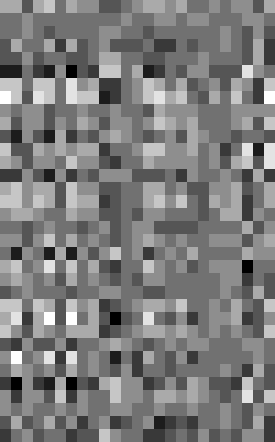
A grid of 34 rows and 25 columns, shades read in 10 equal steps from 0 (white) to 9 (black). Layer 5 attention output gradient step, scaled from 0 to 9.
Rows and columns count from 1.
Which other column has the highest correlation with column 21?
24
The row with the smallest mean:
8
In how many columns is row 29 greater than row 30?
8
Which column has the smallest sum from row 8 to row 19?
25
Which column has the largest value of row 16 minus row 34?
10
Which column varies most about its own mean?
7
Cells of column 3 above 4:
15
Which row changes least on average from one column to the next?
2
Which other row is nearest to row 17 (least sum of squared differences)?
22
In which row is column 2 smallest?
28
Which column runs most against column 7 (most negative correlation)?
11
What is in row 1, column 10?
6
